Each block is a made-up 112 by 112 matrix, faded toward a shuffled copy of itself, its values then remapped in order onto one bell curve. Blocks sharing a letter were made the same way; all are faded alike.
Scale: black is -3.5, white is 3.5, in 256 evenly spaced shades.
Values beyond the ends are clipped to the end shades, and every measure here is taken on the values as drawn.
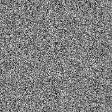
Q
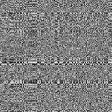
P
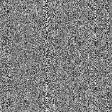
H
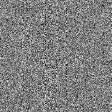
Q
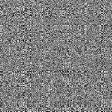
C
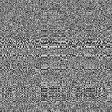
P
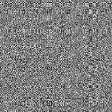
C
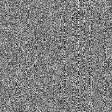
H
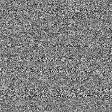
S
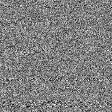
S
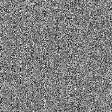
Q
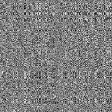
C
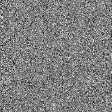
Q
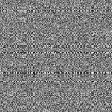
P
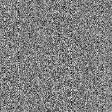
Q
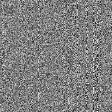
H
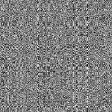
C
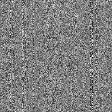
H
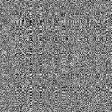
C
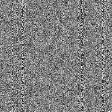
H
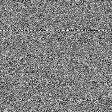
S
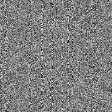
H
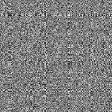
C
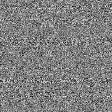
S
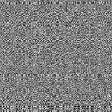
P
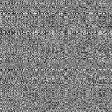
P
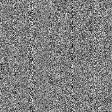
Q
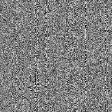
H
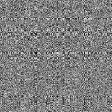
C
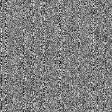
H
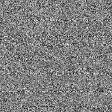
S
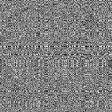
P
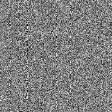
Q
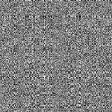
C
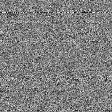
S
